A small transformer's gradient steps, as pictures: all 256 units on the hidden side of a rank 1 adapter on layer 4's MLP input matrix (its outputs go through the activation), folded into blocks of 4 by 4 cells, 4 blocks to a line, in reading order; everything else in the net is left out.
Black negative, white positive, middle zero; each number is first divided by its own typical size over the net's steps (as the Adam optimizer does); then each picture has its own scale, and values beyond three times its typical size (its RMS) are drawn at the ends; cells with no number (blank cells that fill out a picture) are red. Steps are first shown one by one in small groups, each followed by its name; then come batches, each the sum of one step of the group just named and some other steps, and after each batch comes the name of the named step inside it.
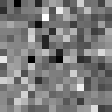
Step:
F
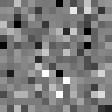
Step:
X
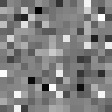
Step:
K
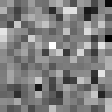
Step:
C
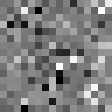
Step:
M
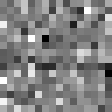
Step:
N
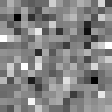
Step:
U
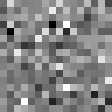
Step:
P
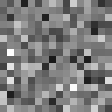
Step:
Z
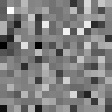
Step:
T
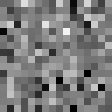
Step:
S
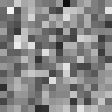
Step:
T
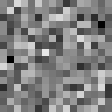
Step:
T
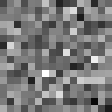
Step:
X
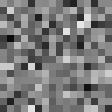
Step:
T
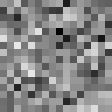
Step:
U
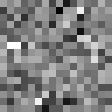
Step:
P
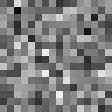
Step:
X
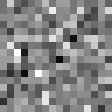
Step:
P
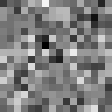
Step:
F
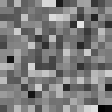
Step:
X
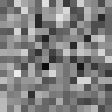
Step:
N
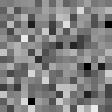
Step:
P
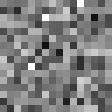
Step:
F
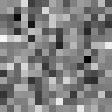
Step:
U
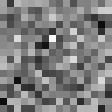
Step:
M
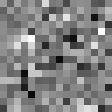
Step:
N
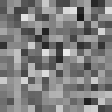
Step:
X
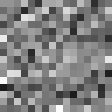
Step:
C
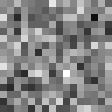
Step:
U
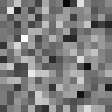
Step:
T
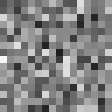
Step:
F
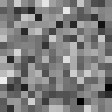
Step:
C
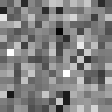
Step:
Z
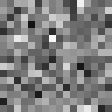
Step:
S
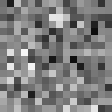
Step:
Z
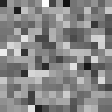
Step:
N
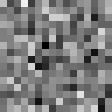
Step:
N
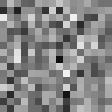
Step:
P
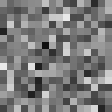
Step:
S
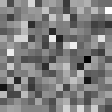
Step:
Z
